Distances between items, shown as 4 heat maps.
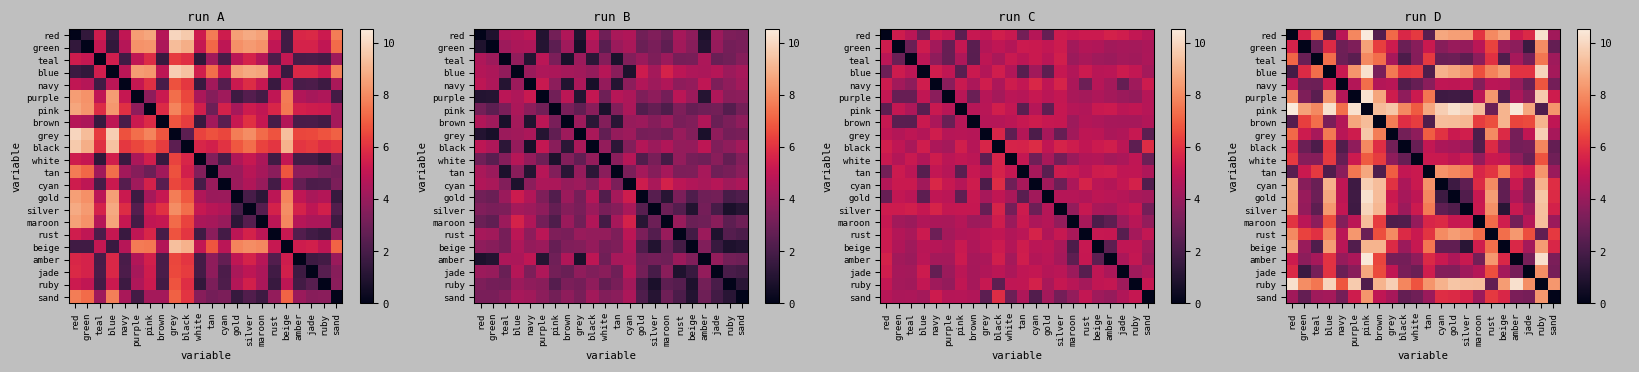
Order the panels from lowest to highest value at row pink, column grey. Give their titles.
run B, run C, run A, run D
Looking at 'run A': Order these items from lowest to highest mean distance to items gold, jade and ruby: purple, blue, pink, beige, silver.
purple, silver, pink, beige, blue
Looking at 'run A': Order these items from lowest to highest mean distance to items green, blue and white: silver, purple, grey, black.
purple, silver, black, grey
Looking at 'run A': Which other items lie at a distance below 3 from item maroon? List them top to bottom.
purple, gold, silver, sand
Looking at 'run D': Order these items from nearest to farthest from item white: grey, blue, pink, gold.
grey, gold, blue, pink
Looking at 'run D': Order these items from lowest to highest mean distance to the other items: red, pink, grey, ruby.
grey, red, ruby, pink
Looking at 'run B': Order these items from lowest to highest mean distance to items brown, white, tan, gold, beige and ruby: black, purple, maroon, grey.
maroon, black, grey, purple
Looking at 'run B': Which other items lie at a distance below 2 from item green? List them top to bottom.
red, purple, grey, amber
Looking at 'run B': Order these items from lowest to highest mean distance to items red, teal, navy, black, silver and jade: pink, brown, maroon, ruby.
brown, ruby, pink, maroon
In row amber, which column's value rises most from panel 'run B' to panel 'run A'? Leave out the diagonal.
grey
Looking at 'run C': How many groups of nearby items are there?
6
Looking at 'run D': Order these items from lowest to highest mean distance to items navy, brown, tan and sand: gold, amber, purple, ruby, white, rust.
white, amber, rust, purple, gold, ruby
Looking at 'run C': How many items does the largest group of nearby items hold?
5
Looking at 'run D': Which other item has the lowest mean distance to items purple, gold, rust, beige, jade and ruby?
teal
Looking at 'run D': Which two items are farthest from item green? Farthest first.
pink, ruby
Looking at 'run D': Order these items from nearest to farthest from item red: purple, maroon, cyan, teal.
maroon, teal, purple, cyan
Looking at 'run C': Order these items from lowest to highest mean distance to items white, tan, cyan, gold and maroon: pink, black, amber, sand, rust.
sand, pink, amber, rust, black
